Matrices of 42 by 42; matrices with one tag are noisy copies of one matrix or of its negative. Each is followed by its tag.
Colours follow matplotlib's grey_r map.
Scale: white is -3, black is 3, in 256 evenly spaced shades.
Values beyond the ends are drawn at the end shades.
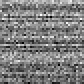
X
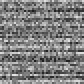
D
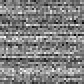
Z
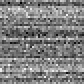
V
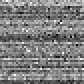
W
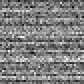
D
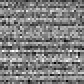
D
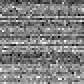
X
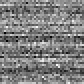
Z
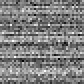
Z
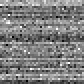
W
